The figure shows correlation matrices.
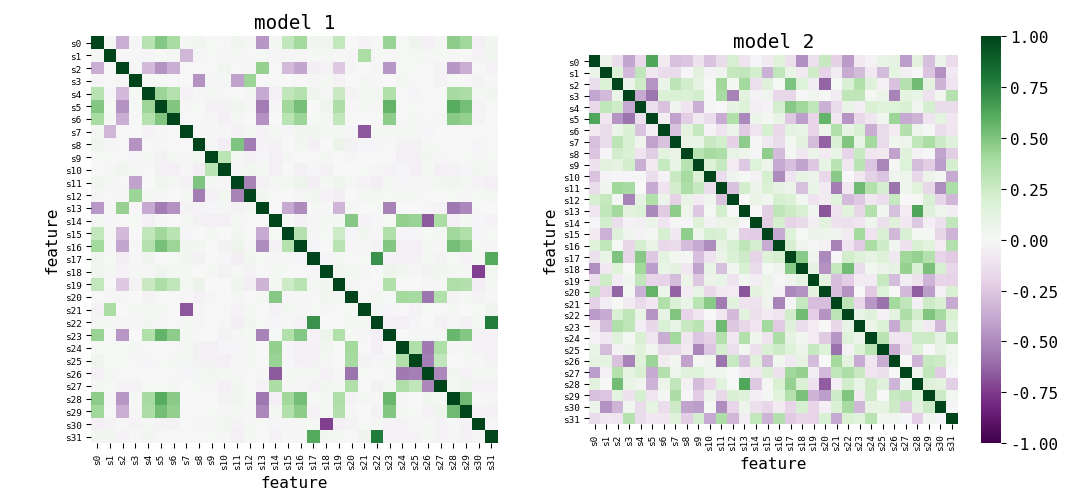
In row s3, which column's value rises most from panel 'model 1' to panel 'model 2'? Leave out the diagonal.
s11
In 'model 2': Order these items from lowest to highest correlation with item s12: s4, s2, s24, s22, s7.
s22, s7, s24, s2, s4
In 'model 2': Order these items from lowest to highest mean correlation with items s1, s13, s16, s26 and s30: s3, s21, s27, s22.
s3, s27, s21, s22
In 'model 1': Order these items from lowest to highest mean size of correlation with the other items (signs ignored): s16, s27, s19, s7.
s7, s27, s19, s16
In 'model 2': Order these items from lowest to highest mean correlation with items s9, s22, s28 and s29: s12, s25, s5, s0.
s5, s0, s25, s12
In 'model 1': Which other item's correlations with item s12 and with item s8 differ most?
s11
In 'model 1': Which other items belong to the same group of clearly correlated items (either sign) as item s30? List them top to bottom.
s18
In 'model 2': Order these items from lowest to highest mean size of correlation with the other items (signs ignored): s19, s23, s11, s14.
s14, s19, s23, s11
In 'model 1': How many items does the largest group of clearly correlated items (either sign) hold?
12
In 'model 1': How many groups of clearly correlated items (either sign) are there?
7
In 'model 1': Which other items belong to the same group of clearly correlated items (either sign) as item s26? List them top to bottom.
s14, s20, s24, s25, s27
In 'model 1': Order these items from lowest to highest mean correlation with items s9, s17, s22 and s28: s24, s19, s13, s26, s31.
s13, s24, s26, s19, s31
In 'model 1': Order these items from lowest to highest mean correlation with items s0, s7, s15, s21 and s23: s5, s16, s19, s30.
s30, s19, s16, s5
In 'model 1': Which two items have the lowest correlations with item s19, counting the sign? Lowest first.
s13, s2
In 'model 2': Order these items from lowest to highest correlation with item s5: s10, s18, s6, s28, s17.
s18, s28, s17, s10, s6
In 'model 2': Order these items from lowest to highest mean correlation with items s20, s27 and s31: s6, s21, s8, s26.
s21, s8, s26, s6
